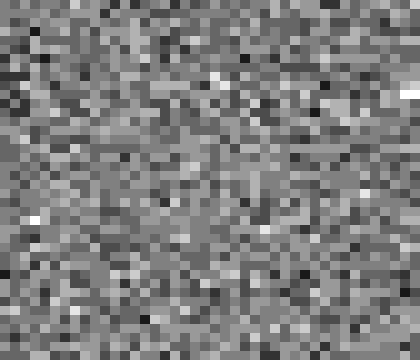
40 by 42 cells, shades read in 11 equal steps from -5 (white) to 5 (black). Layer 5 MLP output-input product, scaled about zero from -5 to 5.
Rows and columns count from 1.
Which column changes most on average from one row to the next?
4
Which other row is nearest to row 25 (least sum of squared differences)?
28
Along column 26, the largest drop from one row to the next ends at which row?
14
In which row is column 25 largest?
7
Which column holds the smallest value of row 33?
32
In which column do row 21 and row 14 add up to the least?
26
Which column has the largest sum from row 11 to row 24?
2
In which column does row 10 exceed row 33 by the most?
33
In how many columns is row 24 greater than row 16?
13
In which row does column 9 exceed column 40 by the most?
9
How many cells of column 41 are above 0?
13
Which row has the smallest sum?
37
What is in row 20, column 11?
0
